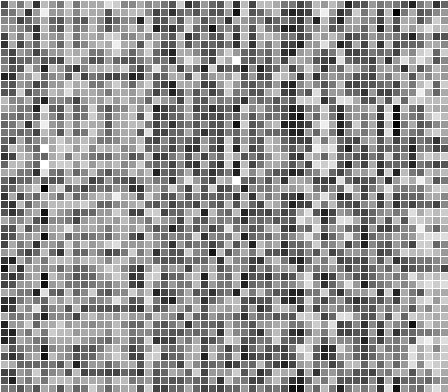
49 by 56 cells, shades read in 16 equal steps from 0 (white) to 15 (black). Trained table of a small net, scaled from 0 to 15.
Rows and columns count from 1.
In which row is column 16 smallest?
9
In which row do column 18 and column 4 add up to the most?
3
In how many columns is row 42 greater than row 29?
27
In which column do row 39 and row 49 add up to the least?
55
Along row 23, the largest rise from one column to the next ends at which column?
31
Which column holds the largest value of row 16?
50
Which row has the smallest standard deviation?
34
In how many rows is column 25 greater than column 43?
17
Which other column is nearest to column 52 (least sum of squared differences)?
24
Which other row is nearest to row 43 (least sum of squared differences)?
20
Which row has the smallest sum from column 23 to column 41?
8
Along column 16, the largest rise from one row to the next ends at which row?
10
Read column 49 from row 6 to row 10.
4 8 12 5 8
